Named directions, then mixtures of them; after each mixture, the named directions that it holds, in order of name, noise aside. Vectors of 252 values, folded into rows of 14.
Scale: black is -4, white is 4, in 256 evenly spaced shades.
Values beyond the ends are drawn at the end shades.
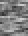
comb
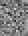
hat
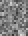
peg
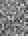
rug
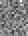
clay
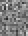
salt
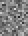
hat, peg, salt.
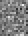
comb, peg, rug.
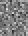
clay, hat, salt.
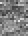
clay, comb, rug.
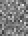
rug.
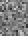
peg, salt.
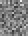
clay.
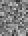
hat, peg.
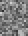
peg, salt.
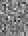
hat, rug, salt.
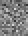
hat.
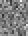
clay, peg.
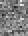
clay, comb.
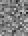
clay, hat, peg.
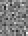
clay, salt.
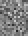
hat.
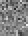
clay, peg, salt.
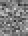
comb, hat.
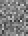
rug.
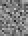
hat.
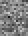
comb, hat.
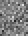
rug.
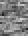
comb.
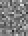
clay, rug.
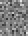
clay, salt.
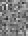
salt.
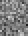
peg, rug, salt.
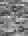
comb, hat.
